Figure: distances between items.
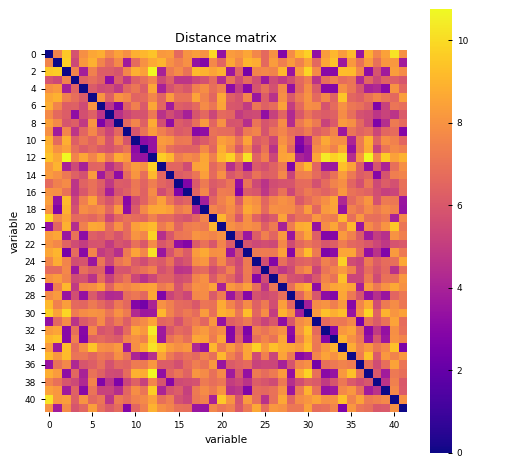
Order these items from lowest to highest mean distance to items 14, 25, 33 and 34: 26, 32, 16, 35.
32, 16, 26, 35
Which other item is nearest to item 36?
31
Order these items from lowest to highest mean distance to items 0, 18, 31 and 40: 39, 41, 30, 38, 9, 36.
36, 9, 41, 38, 39, 30
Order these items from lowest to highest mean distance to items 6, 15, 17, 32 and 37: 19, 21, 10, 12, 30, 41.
21, 41, 19, 10, 30, 12
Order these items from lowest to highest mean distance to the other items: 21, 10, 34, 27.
21, 10, 27, 34
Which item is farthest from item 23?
12
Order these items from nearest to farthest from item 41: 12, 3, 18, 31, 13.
18, 3, 31, 13, 12
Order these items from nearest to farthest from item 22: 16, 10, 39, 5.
16, 39, 5, 10
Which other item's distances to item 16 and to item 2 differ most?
15
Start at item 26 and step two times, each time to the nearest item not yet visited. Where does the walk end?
5
